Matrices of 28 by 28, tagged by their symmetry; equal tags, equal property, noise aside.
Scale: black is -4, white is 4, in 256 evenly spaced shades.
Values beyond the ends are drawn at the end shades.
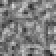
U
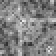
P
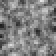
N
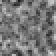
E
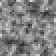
N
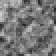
P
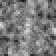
N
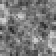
N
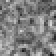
U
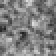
U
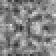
E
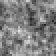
U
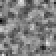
U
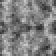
E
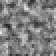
U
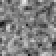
U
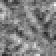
U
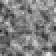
U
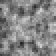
E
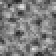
N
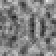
E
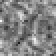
N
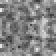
E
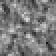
N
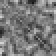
P
